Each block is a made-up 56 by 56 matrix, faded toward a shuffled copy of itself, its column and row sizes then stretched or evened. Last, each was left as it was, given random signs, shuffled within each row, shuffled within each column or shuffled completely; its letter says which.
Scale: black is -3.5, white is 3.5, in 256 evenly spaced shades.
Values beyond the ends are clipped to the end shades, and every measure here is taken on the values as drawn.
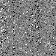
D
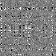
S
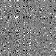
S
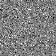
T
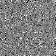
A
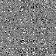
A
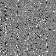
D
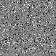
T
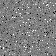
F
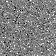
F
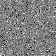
F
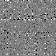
S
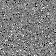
F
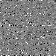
T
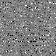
T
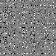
A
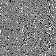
D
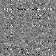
A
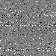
T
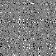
A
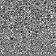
S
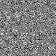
T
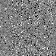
D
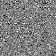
T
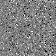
D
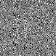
D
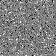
F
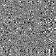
S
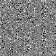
D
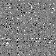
A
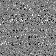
T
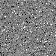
F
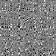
S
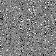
D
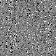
D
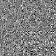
S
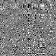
S
